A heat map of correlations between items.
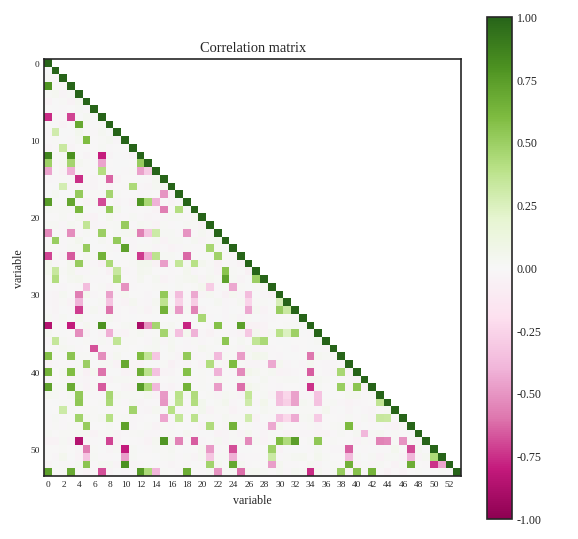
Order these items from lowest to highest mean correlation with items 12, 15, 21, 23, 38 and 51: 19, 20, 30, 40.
19, 20, 30, 40
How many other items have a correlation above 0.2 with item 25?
4
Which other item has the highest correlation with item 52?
10
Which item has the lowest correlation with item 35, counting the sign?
4
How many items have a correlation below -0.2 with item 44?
6
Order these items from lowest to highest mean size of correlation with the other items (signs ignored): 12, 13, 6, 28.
6, 28, 13, 12
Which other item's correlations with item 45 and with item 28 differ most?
23
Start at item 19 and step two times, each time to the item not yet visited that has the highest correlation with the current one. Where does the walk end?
8
